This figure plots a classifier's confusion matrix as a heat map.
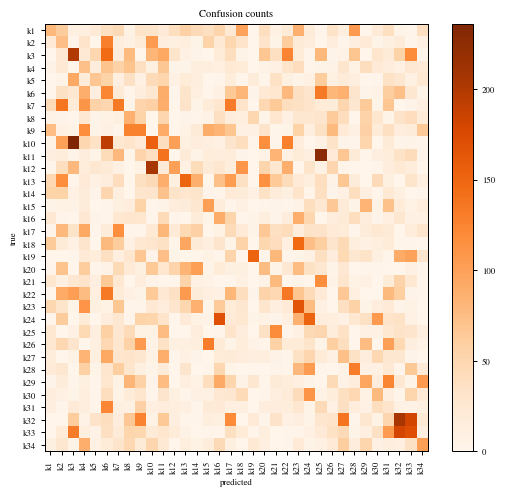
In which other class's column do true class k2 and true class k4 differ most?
k10
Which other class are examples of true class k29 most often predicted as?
k31
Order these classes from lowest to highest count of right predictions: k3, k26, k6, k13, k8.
k26, k8, k6, k13, k3
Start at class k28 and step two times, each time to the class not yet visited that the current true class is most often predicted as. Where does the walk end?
k16
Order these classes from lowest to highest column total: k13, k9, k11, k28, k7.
k28, k13, k7, k9, k11
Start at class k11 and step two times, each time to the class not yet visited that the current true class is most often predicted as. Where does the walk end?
k21
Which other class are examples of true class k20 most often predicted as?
k14
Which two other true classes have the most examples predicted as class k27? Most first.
k32, k6
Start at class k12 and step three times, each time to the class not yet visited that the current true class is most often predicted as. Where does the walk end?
k6
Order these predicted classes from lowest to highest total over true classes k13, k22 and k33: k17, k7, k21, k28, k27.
k28, k7, k21, k27, k17
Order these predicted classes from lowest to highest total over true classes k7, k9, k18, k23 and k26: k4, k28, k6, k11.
k28, k6, k11, k4
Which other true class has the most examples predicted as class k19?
k8
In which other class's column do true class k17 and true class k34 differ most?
k7
